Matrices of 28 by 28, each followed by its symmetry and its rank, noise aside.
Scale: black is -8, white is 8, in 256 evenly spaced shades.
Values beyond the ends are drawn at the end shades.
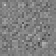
symmetric, rank five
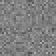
symmetric, rank five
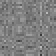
no symmetry, rank four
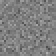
symmetric, rank five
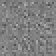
antisymmetric, rank six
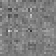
no symmetry, rank four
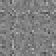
antisymmetric, rank six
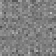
no symmetry, rank six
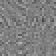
antisymmetric, rank four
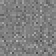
symmetric, rank four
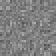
symmetric, rank four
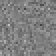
antisymmetric, rank six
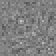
symmetric, rank six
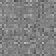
no symmetry, rank five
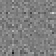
antisymmetric, rank four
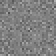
symmetric, rank four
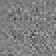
no symmetry, rank five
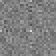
symmetric, rank four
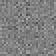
no symmetry, rank five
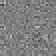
no symmetry, rank six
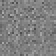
antisymmetric, rank six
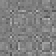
symmetric, rank four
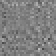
antisymmetric, rank four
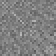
symmetric, rank six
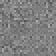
no symmetry, rank six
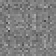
no symmetry, rank six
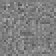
antisymmetric, rank six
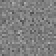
no symmetry, rank six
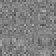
no symmetry, rank four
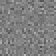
antisymmetric, rank six
